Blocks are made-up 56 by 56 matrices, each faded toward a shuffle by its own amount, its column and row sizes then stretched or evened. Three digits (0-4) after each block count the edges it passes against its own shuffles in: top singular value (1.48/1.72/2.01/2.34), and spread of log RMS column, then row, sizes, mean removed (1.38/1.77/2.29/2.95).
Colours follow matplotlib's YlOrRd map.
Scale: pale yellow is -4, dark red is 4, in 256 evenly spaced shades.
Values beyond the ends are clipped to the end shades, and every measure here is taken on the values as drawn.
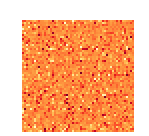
0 1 1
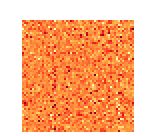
0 2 1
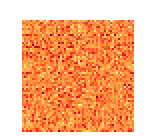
3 0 2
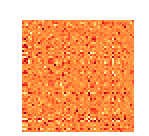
4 2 2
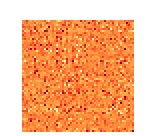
1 1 2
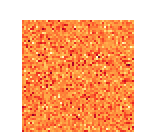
0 0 1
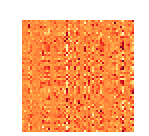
4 4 0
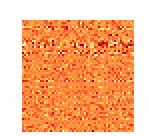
2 0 4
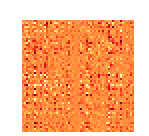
2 4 3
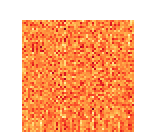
3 3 0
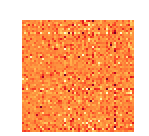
2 2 2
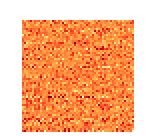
2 0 3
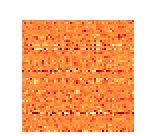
3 0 4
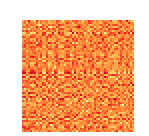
4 0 3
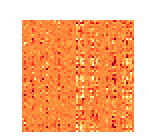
3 4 1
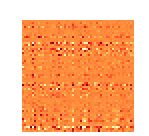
3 2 4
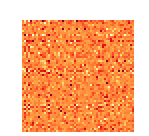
3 1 2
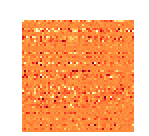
1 1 4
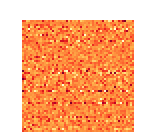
1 0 3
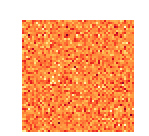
3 1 1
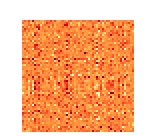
3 2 2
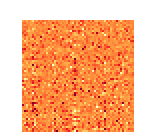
2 2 1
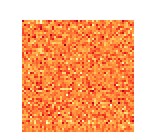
1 1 2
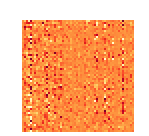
2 4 1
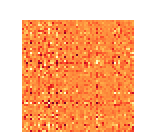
2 4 3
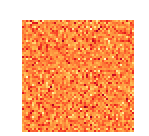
2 1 2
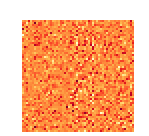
3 2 0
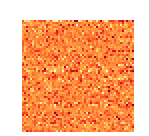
2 0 2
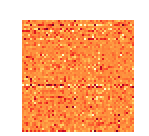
3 1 3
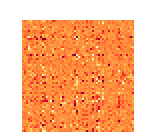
2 3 2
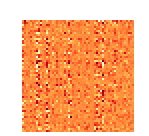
1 4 2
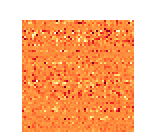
0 1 4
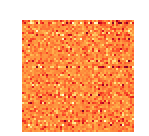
2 0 3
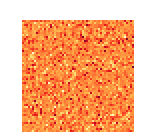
1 0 0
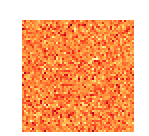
1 0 1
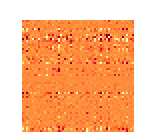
3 2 4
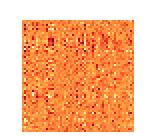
3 3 2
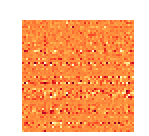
0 1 4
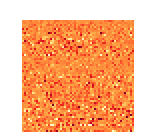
1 0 3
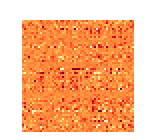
1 2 4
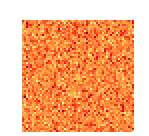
1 1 0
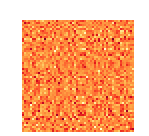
4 0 2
